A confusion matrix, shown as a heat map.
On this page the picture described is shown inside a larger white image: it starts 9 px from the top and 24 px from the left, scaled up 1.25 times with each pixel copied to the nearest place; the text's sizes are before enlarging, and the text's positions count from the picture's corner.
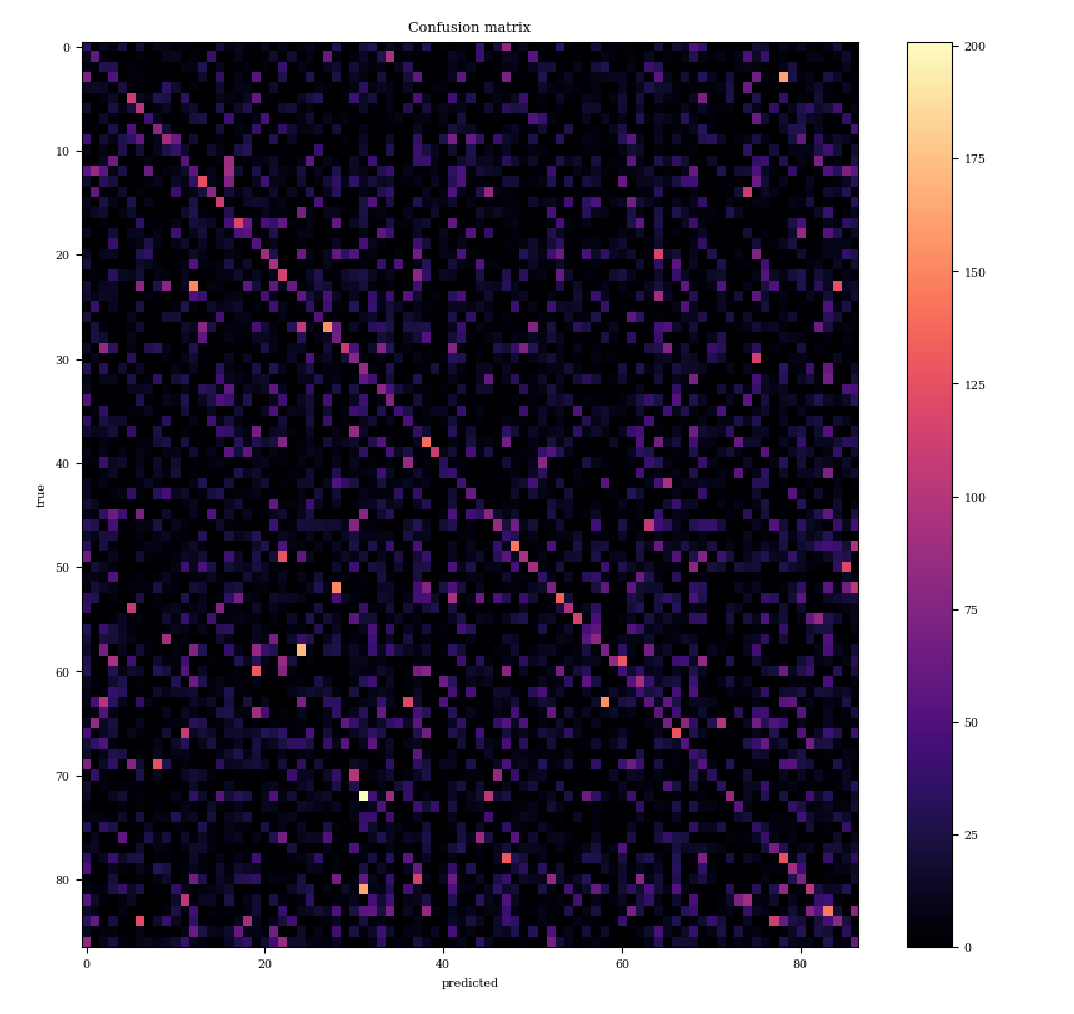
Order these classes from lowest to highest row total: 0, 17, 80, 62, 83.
0, 62, 17, 80, 83
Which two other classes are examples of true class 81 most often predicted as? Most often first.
31, 78
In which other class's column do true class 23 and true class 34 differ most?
12
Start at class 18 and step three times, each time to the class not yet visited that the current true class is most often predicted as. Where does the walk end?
30
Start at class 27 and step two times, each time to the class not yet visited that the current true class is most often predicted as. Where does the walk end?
64
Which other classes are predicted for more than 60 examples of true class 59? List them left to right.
3, 22, 60, 69
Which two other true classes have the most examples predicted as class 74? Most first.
14, 82
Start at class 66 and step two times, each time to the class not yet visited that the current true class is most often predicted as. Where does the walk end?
16
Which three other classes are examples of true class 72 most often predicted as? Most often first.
31, 45, 34
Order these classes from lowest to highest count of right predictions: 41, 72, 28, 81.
41, 28, 72, 81
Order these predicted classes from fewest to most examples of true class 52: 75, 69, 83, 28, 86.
75, 69, 83, 86, 28
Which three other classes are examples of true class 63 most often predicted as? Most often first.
58, 36, 2
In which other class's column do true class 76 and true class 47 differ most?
44
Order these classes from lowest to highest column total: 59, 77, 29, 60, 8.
59, 29, 77, 8, 60
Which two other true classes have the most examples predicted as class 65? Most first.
42, 29
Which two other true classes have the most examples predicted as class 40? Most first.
61, 63
